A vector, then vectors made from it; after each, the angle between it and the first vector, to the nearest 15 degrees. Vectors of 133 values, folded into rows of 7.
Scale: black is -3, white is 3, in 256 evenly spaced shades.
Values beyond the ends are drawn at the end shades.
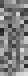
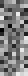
15 degrees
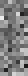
45 degrees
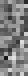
75 degrees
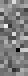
60 degrees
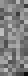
150 degrees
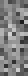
135 degrees
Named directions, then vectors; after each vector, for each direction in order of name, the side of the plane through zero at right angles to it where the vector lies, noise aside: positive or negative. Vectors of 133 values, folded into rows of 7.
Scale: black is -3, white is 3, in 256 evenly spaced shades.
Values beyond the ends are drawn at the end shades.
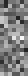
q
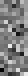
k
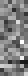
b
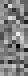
positive, negative, positive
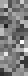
positive, positive, negative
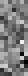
positive, positive, negative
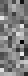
negative, negative, positive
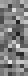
negative, positive, negative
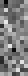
negative, positive, positive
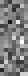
positive, positive, positive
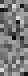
negative, negative, negative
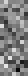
positive, negative, negative
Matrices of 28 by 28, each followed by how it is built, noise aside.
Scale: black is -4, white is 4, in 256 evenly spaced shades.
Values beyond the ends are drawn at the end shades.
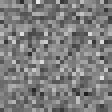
repeating columns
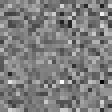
low rank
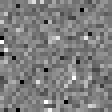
sparse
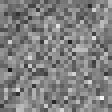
Hankel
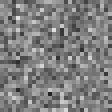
noise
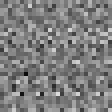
repeating columns
